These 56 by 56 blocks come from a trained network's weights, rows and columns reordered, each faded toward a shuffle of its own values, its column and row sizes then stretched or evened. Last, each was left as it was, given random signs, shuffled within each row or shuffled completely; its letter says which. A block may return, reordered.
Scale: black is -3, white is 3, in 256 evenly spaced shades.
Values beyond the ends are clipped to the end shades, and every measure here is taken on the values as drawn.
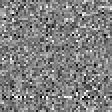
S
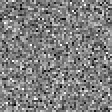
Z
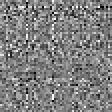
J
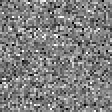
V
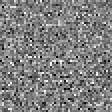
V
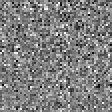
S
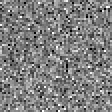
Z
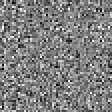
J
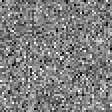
Z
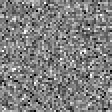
Z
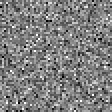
Z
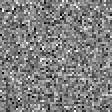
Z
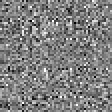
J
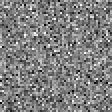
Z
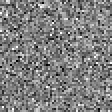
Z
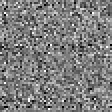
S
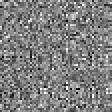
J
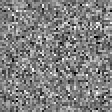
S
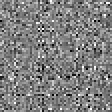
J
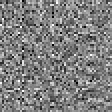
J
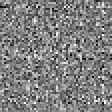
S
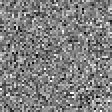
Z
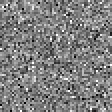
Z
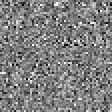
V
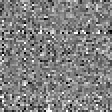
S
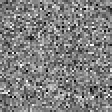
V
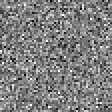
Z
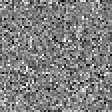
V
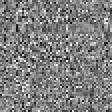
J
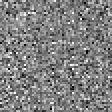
S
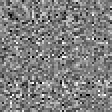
J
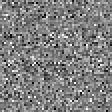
V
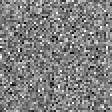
Z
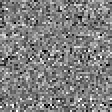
V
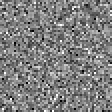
Z
